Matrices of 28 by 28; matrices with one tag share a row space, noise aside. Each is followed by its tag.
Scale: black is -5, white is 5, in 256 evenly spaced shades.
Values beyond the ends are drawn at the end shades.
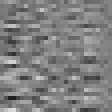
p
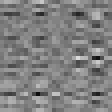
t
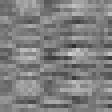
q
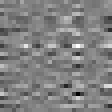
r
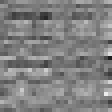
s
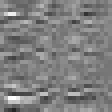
p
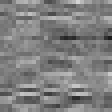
q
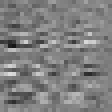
p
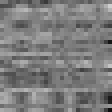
s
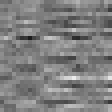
q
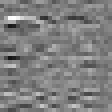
p
